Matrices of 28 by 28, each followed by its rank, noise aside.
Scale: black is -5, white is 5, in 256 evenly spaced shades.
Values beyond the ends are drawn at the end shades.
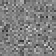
seven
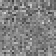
seven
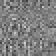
five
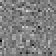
four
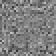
seven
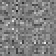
five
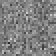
seven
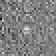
five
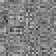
six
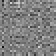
five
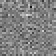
seven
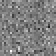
seven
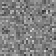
seven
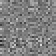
four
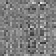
four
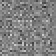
six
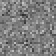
seven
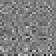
four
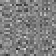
five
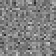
seven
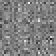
five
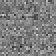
seven
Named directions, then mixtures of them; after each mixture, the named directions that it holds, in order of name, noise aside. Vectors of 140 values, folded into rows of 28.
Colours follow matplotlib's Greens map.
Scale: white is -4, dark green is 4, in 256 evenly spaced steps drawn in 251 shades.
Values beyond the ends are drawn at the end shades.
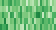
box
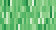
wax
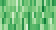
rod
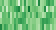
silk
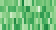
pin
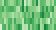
pin, silk.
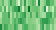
silk.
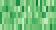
rod, silk.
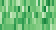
rod, silk.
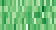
box, rod.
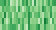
rod, wax.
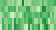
pin, rod.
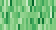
wax.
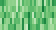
rod.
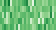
wax.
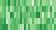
box, wax.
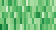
box, silk.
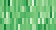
wax.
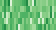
wax.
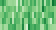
rod.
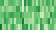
pin, silk.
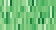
wax.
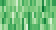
rod.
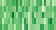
rod.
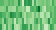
pin.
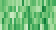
pin, rod.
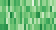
box, wax.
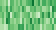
box, wax.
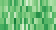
box, pin.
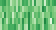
rod, wax.
